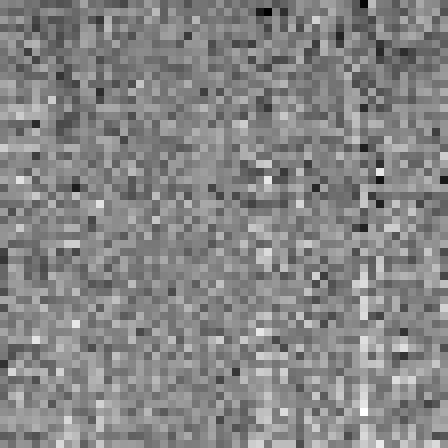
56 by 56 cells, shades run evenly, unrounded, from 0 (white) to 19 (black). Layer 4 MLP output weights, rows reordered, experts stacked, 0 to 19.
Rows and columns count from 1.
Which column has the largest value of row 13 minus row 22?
17
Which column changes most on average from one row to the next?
48
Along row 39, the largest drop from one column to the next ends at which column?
56
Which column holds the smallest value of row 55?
46
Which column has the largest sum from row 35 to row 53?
1
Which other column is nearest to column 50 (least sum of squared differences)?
52
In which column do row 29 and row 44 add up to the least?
50
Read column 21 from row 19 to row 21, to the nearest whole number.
10 7 12
